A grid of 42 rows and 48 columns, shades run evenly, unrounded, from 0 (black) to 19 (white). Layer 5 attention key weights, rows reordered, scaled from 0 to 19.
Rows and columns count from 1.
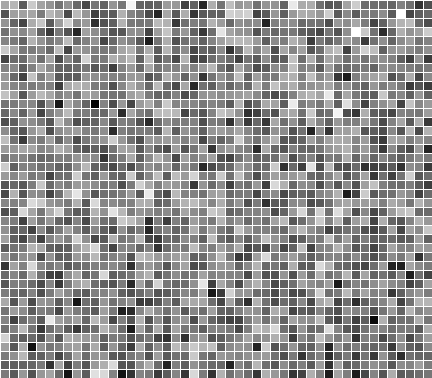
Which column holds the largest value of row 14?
7
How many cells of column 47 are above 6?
37
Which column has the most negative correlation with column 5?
30
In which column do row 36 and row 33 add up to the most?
36
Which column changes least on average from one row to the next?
12
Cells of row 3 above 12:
10
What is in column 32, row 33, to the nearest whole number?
9
